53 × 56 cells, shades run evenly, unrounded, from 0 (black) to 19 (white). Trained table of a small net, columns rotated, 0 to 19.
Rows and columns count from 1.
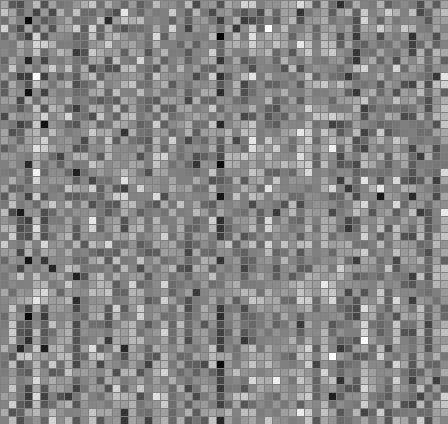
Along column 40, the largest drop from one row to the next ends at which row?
16
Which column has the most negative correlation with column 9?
20
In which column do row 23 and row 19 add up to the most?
5
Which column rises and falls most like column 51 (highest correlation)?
34
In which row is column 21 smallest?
25
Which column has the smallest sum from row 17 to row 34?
28
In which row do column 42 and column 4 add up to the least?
50
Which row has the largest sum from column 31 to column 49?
31
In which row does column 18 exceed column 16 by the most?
24
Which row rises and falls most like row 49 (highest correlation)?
39
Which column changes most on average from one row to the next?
6
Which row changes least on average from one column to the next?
36
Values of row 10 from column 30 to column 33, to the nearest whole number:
11 14 17 9
